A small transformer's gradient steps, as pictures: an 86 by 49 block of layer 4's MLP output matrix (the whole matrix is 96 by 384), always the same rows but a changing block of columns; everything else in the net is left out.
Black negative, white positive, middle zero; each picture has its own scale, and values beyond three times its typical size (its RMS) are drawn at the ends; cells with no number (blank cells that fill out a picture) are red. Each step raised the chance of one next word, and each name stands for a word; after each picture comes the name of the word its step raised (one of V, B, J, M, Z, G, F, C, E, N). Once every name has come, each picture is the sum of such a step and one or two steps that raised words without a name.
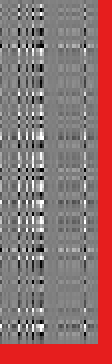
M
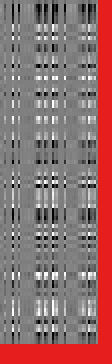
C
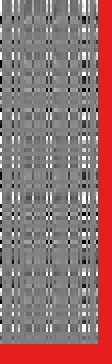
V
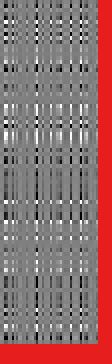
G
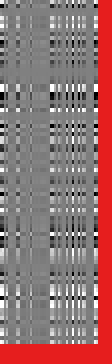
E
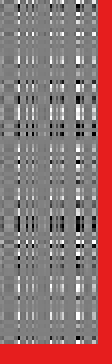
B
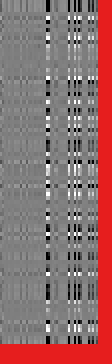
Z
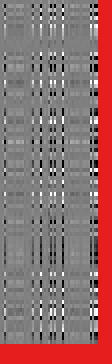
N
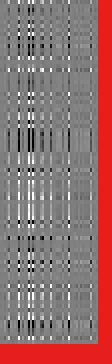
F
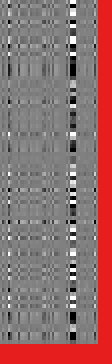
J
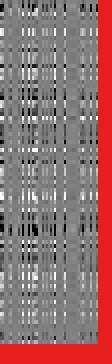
B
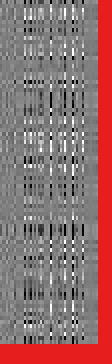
Z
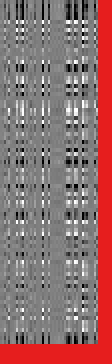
G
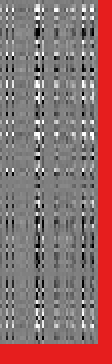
N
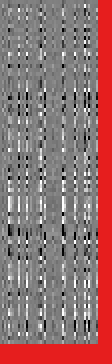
M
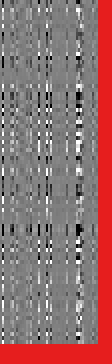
E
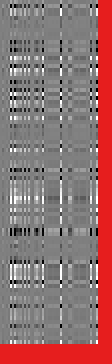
F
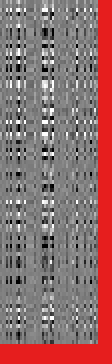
N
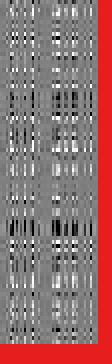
B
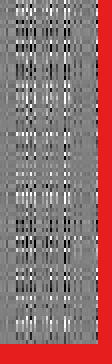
J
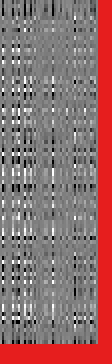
Z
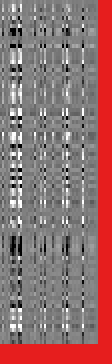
M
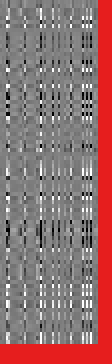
E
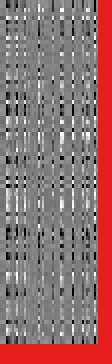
Z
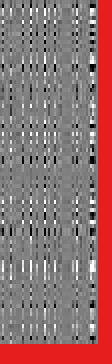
G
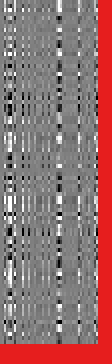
V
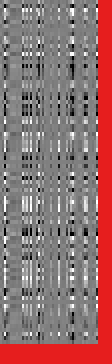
J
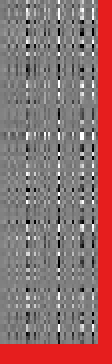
J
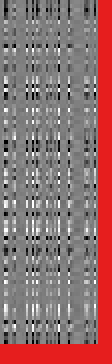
M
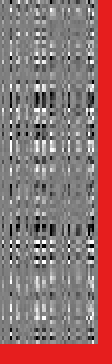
B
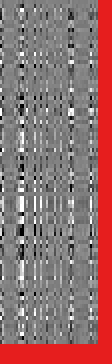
M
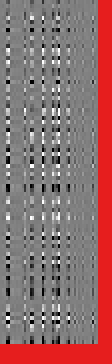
Z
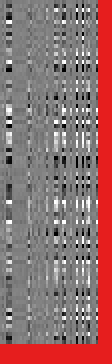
G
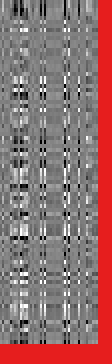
V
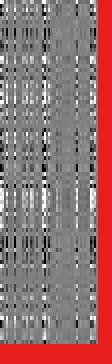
F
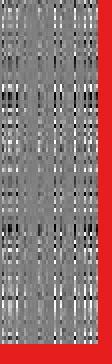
E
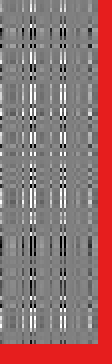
M
